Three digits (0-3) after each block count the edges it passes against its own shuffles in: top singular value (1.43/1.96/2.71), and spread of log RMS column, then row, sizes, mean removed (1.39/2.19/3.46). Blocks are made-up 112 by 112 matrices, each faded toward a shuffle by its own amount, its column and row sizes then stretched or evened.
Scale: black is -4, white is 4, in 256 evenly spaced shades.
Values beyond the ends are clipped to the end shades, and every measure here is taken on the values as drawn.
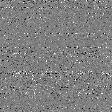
0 0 2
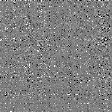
1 2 2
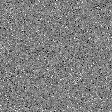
1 0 0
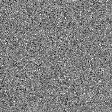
0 1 1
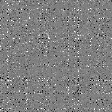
1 2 2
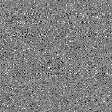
2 0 2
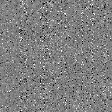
1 2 0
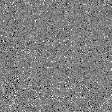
0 2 2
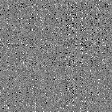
0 2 2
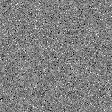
1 0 0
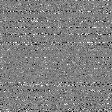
1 0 3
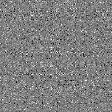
2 1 2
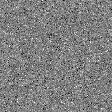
1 0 0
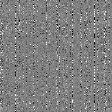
1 3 1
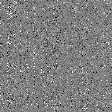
0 2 1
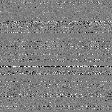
2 0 3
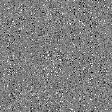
0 2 1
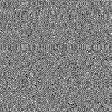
3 0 0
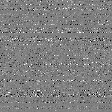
1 0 3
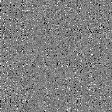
1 2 1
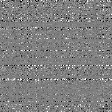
1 2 3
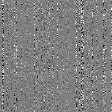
0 3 1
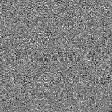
2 0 1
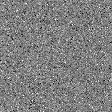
1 0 0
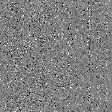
0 2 0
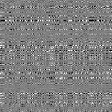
3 1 3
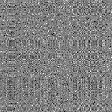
3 1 1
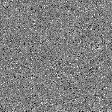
0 1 1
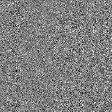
1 2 1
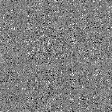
0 2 2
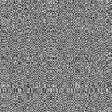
3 2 0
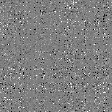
0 2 2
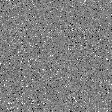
0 1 1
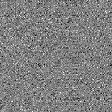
2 0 1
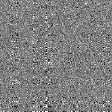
2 2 2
